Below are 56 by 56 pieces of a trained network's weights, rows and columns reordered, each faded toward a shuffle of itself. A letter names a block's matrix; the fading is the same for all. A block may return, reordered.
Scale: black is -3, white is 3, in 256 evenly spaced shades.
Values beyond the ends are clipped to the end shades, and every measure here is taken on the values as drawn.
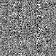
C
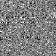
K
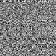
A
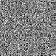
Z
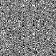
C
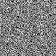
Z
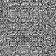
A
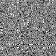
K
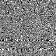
K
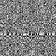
A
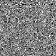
K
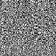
Z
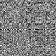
A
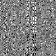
Z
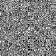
C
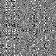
Z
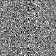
C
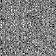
C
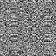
A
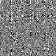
Z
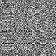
A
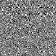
K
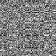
A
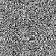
Z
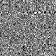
K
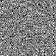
C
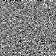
K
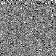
K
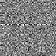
A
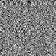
Z
